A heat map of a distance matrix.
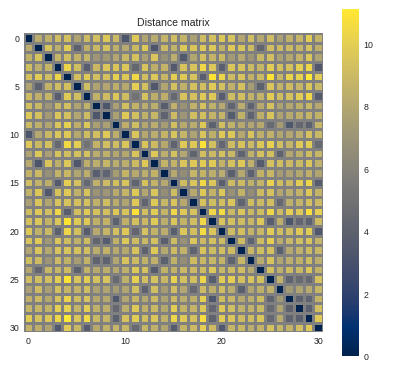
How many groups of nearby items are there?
8
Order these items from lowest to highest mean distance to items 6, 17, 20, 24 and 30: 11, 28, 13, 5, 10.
11, 13, 5, 10, 28
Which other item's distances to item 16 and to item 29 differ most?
2
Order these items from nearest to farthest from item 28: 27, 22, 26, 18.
27, 26, 22, 18
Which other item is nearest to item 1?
13
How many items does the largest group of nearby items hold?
6
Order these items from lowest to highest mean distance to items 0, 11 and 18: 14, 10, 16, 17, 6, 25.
10, 6, 14, 17, 16, 25
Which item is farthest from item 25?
4
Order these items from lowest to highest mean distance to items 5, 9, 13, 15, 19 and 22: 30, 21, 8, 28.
28, 30, 8, 21
